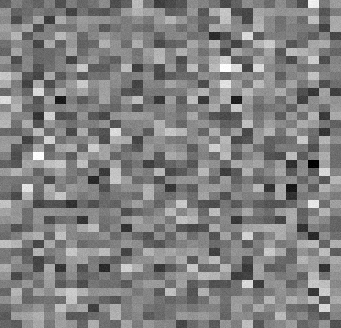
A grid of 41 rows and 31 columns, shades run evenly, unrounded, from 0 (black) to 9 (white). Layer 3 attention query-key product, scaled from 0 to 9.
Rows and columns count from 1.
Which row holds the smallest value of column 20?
5
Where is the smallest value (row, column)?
21, 29
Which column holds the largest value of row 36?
23
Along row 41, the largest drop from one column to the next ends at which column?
24
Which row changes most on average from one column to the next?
13
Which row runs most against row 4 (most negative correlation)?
32
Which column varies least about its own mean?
14
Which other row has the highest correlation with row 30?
12
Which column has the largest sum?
1
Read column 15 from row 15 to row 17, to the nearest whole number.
4 6 6
